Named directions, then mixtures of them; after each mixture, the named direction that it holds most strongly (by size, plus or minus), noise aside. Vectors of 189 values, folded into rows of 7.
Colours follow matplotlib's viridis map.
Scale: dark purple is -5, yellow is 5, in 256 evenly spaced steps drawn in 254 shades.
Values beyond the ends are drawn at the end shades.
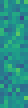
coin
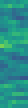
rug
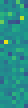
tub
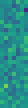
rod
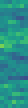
rug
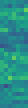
rug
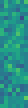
coin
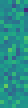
rod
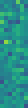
tub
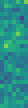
coin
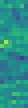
rug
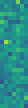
tub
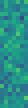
coin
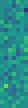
rod
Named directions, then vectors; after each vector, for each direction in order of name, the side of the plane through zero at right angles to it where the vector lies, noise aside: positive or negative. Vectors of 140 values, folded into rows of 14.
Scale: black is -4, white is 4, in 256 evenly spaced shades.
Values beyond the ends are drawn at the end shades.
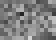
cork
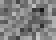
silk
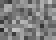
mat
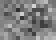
negative, positive, positive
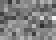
positive, positive, positive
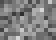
positive, positive, negative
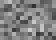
positive, negative, negative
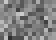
negative, negative, positive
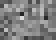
positive, positive, negative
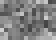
negative, negative, positive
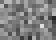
negative, negative, negative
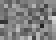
positive, positive, positive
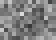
negative, negative, positive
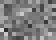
negative, negative, positive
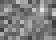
negative, positive, negative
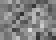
positive, negative, negative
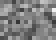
negative, positive, negative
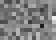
positive, positive, positive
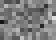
positive, positive, positive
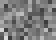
negative, negative, positive
